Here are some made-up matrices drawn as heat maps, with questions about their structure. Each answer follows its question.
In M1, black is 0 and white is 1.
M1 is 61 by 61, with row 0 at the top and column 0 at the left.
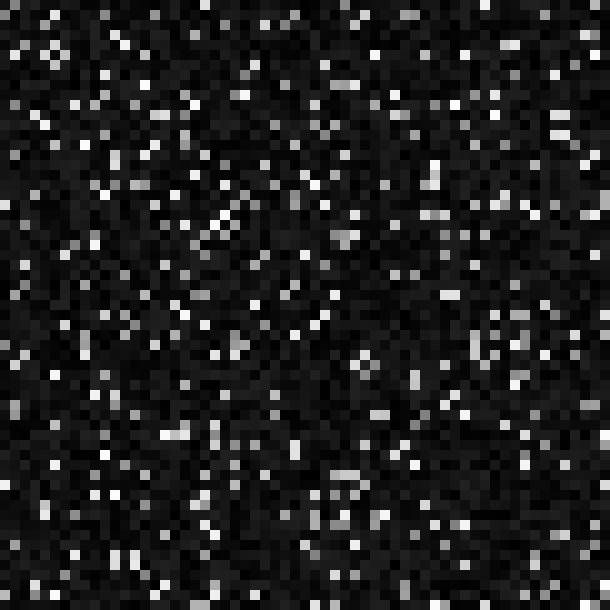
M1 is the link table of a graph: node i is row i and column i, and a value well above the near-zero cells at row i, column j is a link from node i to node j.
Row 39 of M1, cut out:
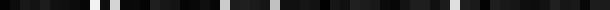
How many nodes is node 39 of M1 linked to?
5
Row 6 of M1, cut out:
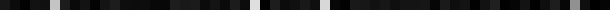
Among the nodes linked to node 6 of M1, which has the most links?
node 5
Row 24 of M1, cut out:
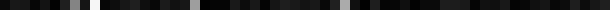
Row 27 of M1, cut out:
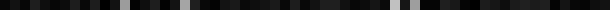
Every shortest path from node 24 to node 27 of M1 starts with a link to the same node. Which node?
node 9
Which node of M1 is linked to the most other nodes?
node 20
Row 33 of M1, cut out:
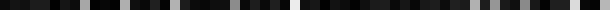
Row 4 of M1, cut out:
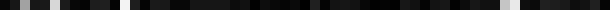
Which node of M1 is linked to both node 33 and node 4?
node 12
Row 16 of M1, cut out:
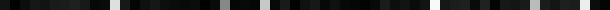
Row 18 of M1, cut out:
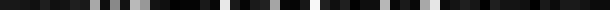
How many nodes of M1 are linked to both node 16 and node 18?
3
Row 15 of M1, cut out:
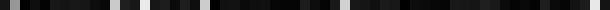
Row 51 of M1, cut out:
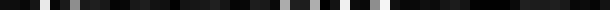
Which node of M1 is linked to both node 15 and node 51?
node 34
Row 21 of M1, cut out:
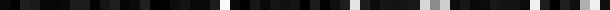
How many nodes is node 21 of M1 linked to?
8
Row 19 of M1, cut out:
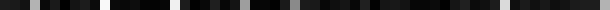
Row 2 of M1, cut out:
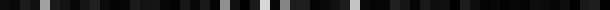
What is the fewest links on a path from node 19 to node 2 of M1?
3
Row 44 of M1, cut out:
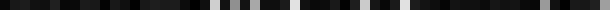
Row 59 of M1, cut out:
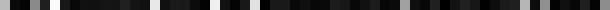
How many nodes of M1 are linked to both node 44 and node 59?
5
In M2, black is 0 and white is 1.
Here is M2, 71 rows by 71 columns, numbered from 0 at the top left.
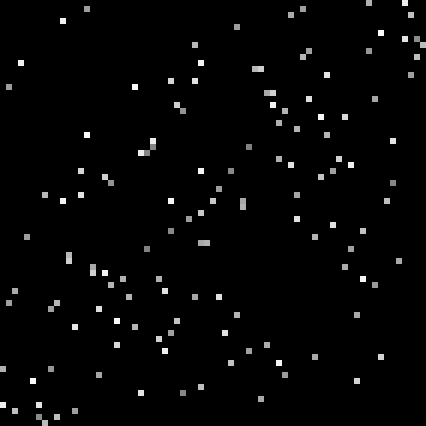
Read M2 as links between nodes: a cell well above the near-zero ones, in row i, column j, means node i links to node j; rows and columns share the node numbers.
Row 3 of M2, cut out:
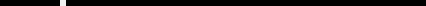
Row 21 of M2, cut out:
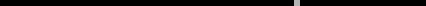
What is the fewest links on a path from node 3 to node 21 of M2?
7
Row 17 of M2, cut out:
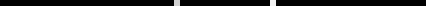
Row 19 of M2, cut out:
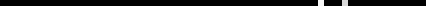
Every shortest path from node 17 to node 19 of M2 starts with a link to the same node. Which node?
node 29
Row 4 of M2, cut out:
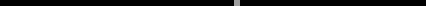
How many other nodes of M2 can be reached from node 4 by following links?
5
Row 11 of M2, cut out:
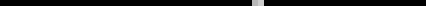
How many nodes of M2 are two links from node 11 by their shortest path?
1
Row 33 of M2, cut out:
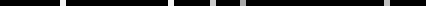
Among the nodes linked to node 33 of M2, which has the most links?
node 28
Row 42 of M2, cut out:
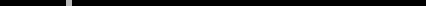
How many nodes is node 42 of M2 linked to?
1
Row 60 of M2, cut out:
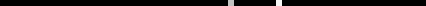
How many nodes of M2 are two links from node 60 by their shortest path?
3
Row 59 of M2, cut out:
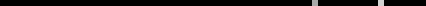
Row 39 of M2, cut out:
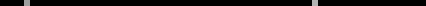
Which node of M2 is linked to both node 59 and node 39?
node 52
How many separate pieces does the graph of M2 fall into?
5
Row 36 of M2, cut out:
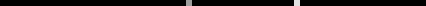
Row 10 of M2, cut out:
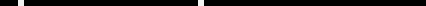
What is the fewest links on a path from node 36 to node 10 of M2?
6
